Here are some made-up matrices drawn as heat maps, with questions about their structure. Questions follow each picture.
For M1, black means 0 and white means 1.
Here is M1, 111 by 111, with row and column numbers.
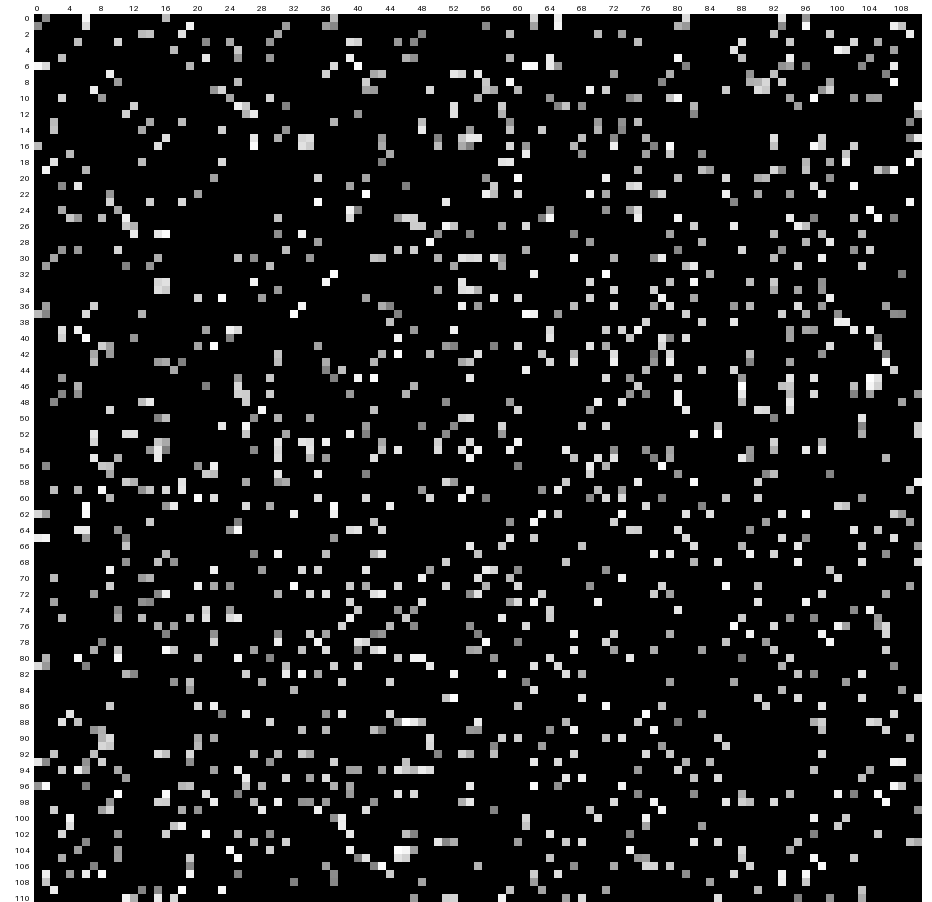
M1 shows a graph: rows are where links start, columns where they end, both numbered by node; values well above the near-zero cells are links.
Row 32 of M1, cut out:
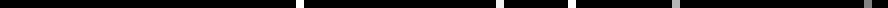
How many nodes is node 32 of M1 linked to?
5
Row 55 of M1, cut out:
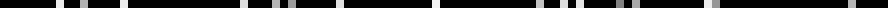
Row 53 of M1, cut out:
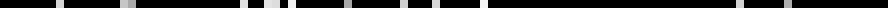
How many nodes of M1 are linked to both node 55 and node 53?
6
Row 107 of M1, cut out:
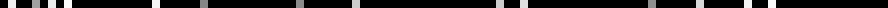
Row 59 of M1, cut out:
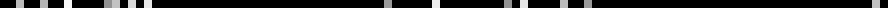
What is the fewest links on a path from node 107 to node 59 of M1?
2
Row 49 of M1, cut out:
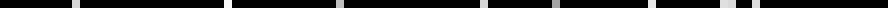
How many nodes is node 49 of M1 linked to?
9
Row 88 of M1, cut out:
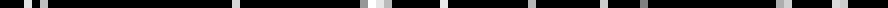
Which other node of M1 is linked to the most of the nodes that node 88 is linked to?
node 94
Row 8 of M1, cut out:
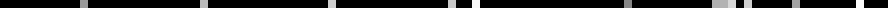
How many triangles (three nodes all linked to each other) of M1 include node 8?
7
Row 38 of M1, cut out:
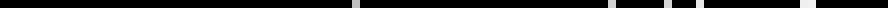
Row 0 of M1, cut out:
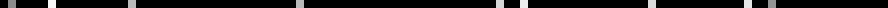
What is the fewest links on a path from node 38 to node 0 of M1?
3
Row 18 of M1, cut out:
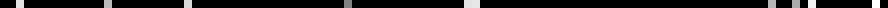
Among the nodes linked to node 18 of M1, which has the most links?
node 43
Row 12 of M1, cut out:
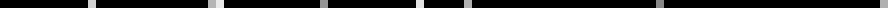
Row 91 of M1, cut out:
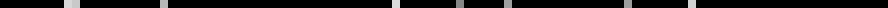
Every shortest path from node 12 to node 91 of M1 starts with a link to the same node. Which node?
node 40
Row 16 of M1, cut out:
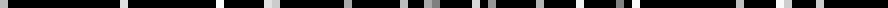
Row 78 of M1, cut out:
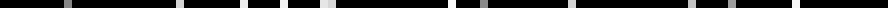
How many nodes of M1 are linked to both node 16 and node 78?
0
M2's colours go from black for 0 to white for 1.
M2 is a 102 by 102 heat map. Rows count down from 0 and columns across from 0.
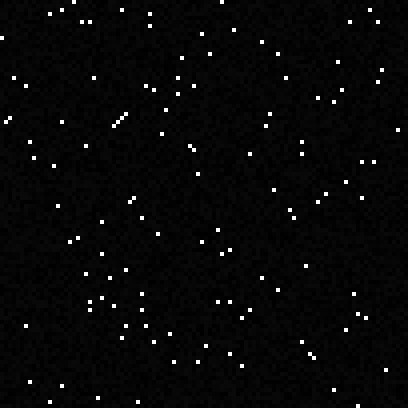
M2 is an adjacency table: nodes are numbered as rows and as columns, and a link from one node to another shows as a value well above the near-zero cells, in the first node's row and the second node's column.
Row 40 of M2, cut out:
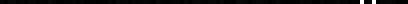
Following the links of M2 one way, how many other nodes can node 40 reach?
5
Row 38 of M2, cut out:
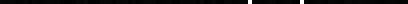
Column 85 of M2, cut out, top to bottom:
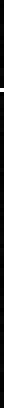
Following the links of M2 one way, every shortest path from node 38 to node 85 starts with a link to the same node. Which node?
node 75
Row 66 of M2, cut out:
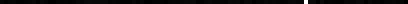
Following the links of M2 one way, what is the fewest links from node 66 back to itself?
4
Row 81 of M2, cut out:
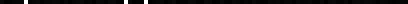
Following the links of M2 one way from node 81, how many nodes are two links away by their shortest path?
5
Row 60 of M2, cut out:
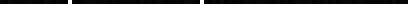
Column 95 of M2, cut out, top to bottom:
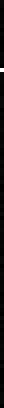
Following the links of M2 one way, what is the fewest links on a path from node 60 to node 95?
2
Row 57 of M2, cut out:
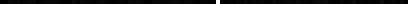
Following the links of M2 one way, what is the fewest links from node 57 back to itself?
4
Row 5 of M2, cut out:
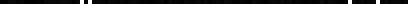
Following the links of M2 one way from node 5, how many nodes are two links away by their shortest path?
2
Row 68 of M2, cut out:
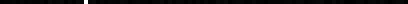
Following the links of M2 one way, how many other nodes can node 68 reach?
12
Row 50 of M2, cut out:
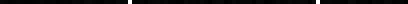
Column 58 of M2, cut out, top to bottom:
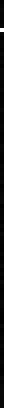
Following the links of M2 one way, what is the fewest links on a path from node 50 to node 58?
6
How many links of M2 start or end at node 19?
5
